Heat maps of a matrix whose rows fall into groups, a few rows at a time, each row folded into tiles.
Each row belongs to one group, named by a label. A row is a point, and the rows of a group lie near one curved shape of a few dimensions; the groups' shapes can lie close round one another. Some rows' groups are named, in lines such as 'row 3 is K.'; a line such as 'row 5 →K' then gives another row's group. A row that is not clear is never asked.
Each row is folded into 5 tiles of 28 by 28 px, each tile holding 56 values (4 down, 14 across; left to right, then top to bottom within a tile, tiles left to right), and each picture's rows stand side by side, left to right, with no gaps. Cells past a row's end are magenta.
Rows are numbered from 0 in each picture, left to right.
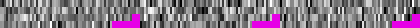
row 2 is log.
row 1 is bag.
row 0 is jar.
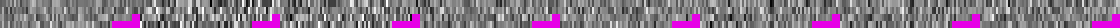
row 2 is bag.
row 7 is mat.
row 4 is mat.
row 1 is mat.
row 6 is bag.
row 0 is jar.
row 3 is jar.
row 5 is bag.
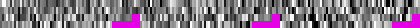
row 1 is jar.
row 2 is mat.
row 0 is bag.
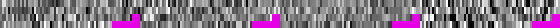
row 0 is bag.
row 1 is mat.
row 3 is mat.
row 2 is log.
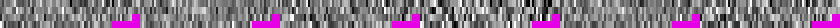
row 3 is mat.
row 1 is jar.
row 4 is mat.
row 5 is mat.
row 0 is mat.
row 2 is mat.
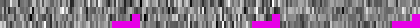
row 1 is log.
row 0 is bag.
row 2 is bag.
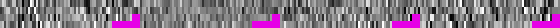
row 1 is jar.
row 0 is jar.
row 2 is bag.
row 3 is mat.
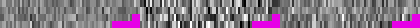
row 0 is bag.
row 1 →jar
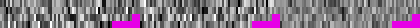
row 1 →bag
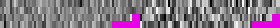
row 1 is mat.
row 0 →jar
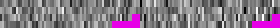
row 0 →mat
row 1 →log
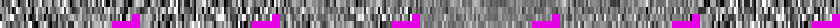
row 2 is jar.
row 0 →mat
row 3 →jar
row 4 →bag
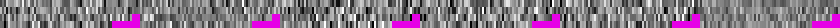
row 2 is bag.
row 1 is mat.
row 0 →jar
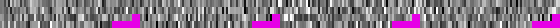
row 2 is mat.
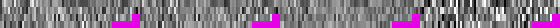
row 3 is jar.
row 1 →jar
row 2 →jar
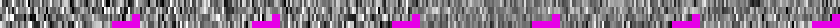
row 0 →mat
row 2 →jar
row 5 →bag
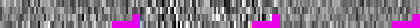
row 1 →jar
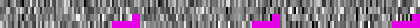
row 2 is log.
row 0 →jar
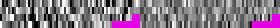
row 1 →log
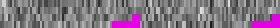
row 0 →bag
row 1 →bag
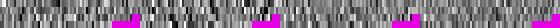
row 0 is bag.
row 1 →mat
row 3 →mat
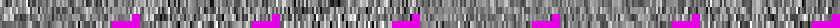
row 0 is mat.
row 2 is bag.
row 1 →bag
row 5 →jar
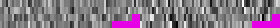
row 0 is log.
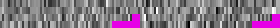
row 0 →bag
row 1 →log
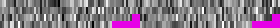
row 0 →bag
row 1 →log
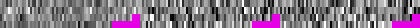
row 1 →mat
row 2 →bag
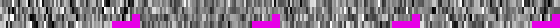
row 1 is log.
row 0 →mat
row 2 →jar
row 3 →mat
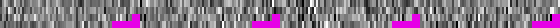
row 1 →log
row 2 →jar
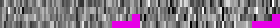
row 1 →log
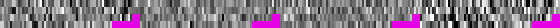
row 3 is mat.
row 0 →mat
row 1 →log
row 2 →mat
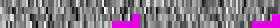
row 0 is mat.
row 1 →jar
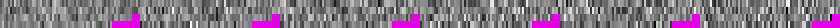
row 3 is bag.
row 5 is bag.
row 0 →jar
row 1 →mat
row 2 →bag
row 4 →mat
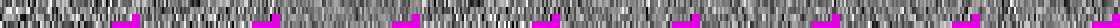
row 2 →mat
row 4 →bag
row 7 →jar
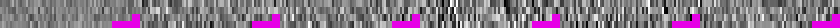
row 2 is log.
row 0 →bag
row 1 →log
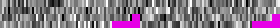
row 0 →bag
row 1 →mat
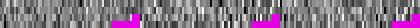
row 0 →jar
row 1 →mat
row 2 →log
